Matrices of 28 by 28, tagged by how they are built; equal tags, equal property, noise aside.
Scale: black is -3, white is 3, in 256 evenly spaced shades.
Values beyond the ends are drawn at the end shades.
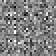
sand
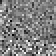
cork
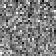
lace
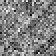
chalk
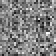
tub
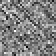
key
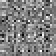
sand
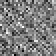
key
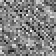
key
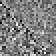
cork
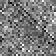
key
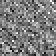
key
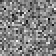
lace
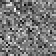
key
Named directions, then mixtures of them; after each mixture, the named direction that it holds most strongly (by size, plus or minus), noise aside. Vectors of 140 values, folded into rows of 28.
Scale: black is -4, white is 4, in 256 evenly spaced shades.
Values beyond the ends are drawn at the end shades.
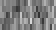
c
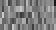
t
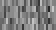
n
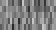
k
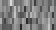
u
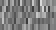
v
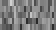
u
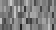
u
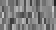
t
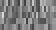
v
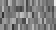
t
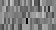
v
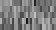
u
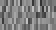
v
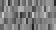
t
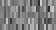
n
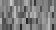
u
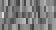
t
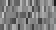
t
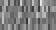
v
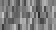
c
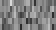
u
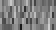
u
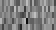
u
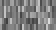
n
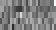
t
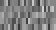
v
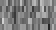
v
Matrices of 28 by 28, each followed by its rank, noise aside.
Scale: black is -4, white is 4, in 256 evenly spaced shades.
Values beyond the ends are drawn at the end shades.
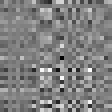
two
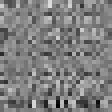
three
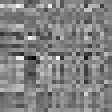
three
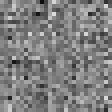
six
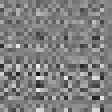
two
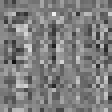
three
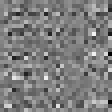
four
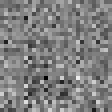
six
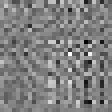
three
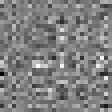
four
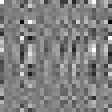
two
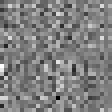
four
